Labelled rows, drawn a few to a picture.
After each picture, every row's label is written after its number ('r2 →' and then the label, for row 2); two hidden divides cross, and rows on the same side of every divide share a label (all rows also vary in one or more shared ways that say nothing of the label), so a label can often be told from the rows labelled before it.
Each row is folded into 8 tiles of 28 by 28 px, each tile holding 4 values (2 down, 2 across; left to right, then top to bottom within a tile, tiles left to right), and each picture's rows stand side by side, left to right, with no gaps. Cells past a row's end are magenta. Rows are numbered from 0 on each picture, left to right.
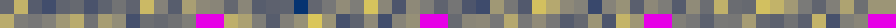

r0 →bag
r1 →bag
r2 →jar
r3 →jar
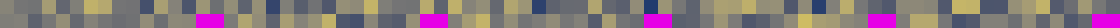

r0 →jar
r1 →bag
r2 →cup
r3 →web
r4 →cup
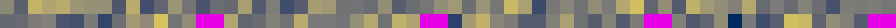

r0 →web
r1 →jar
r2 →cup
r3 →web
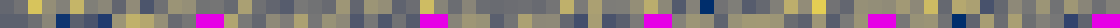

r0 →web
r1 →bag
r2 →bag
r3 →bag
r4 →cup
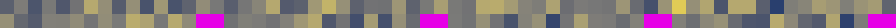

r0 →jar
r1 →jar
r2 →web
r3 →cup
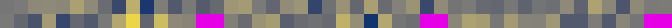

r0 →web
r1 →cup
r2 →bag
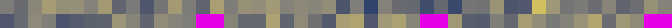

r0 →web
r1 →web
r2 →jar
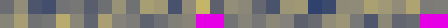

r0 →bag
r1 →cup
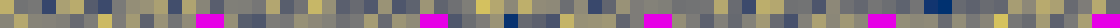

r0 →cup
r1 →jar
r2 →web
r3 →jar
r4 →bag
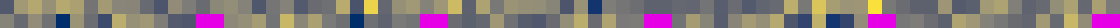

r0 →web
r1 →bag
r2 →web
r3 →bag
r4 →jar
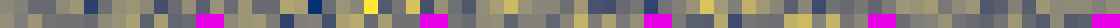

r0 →cup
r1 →cup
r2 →web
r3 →web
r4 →cup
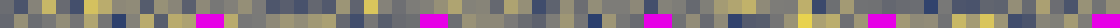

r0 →jar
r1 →bag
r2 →cup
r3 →web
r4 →bag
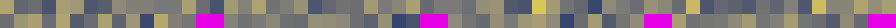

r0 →cup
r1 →cup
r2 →jar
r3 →bag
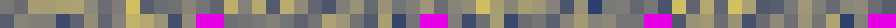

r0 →web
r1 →cup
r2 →web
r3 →cup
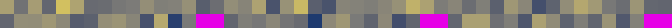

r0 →cup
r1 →cup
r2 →cup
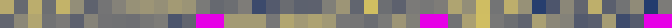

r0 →cup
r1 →bag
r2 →cup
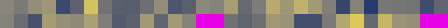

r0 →jar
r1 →web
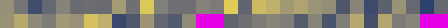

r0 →bag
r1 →web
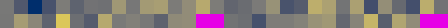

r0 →bag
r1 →jar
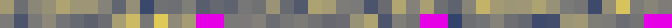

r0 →web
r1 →jar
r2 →web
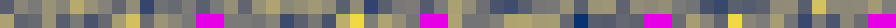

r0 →web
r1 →web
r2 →bag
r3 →bag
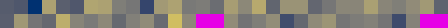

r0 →jar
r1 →cup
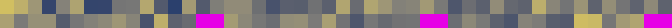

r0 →cup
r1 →bag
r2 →jar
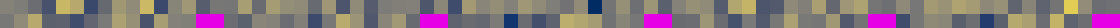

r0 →cup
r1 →web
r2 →web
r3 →cup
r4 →web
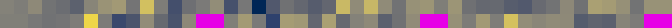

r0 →bag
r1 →bag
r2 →bag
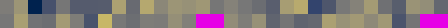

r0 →bag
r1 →cup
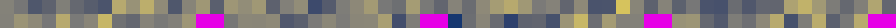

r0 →bag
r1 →cup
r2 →web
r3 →bag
